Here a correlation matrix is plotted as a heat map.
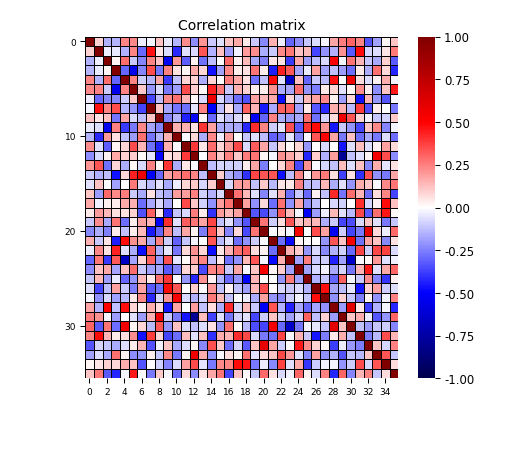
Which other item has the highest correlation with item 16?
28
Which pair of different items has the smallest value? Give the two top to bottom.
12, 29
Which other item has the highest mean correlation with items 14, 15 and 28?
5
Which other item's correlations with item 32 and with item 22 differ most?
14
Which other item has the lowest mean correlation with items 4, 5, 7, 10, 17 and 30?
23
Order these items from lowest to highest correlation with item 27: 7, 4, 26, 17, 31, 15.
7, 31, 4, 17, 15, 26
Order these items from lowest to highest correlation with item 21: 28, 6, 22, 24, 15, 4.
22, 15, 24, 6, 28, 4
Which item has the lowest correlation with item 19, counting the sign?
8
